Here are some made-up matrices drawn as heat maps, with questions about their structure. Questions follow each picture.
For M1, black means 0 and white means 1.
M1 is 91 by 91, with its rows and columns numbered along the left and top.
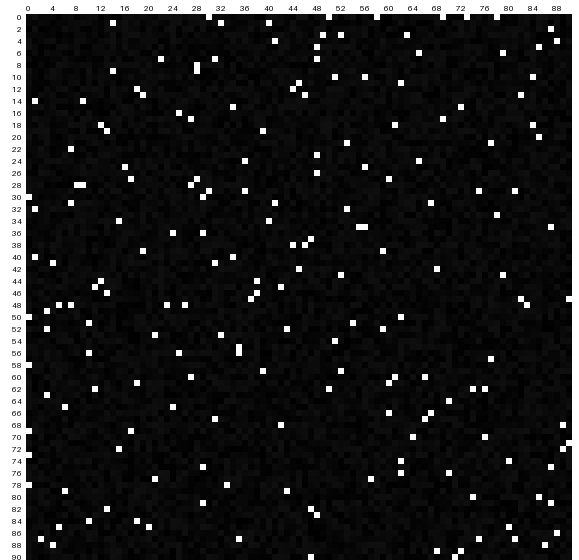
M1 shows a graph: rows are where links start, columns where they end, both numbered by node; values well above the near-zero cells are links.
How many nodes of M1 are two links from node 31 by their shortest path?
4
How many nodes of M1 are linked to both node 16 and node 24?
0
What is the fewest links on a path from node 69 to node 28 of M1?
3
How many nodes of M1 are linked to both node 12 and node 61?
1
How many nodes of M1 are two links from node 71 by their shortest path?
1
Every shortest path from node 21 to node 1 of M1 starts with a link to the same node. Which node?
node 53
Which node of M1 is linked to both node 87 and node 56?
node 35
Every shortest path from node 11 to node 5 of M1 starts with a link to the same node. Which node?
node 62
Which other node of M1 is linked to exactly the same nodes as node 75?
node 81
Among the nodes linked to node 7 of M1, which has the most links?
node 48
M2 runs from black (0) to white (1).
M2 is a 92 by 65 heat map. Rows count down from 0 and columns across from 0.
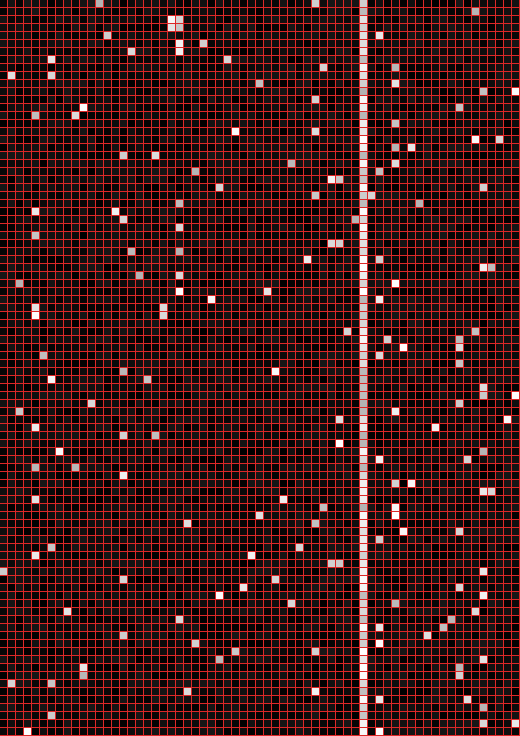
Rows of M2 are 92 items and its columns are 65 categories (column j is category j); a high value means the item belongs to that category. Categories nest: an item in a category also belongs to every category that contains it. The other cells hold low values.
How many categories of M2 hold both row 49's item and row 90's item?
3
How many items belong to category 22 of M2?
10
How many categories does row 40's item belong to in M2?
1
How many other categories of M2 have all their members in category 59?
3
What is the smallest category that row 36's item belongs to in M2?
33
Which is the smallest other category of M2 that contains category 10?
57
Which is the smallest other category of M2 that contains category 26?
47
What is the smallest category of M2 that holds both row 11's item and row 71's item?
60
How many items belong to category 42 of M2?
5
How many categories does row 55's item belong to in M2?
2
